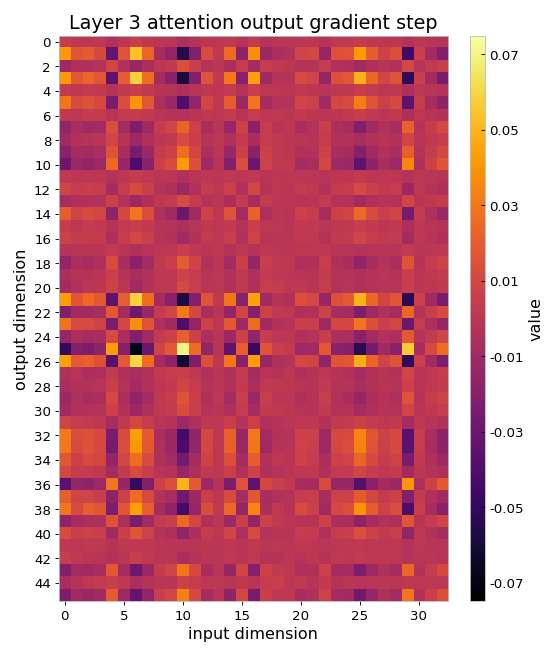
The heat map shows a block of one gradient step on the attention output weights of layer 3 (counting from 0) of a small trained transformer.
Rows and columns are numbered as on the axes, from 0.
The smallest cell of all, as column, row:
6, 25
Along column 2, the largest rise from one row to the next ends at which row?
26
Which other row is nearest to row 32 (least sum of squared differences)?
33
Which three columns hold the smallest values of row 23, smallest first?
10, 29, 4
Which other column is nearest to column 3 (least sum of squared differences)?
12
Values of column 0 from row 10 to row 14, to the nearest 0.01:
-0.03 0 0.01 -0.01 0.02
